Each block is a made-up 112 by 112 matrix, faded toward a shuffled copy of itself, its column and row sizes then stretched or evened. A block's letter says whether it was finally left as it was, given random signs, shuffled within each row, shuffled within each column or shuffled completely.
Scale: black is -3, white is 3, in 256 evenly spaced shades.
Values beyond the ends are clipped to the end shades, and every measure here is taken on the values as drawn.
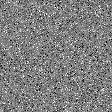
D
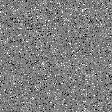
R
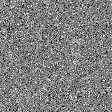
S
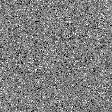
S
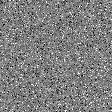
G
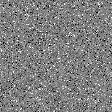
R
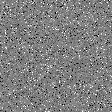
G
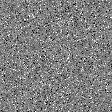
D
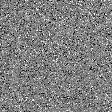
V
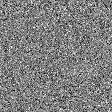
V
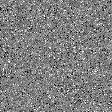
R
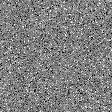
G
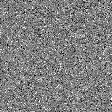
R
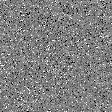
D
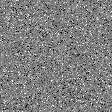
G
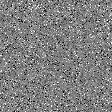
S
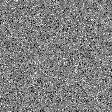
V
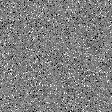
D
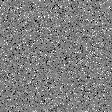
V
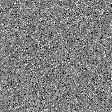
D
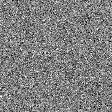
S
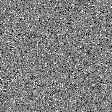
V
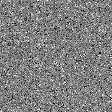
D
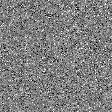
S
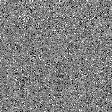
R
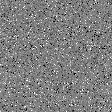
V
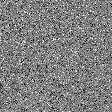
D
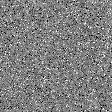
G
